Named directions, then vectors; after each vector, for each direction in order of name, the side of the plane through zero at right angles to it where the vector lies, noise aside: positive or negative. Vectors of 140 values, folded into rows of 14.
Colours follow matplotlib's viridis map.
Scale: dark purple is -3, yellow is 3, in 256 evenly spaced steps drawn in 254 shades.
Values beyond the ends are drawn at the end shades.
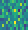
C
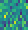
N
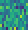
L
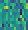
negative, positive, positive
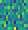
negative, positive, negative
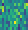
positive, positive, positive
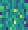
positive, positive, positive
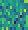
negative, negative, negative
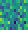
negative, negative, negative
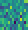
negative, negative, negative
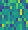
positive, negative, negative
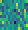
negative, negative, negative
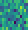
negative, negative, negative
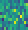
positive, positive, positive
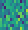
positive, positive, negative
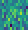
positive, positive, negative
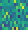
positive, negative, positive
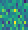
positive, positive, positive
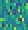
negative, positive, positive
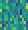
negative, positive, positive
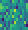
positive, positive, positive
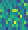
positive, positive, positive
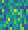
positive, positive, negative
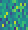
positive, negative, positive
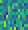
negative, positive, negative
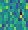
negative, positive, positive
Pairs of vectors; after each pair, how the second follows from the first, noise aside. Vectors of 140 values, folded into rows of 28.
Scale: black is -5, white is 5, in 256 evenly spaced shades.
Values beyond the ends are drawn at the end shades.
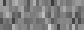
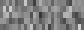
reversed, negated.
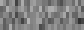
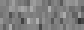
partly zeroed.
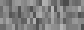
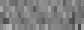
wrapped around, negated, partly zeroed.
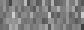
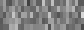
copied.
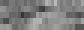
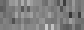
wrapped around, negated, partly zeroed.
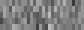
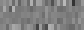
partly zeroed.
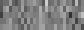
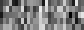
scaled up.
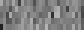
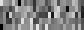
scaled up.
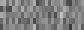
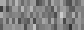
copied.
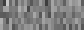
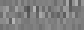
wrapped around, negated, partly zeroed.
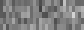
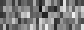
scaled up.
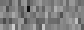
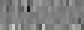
partly zeroed.
